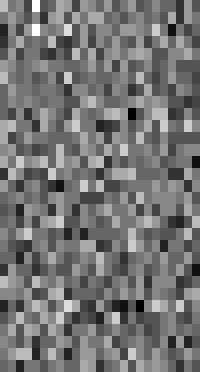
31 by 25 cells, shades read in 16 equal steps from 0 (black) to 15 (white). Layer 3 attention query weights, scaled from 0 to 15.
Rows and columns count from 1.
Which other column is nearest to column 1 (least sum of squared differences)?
12
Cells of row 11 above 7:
10
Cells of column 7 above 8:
8
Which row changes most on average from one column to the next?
26
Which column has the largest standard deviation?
5
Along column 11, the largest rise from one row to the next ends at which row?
21
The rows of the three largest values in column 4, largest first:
20, 30, 28
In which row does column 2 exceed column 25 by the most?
23
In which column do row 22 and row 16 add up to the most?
13
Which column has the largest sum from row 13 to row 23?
17
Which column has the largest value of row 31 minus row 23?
16
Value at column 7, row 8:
7
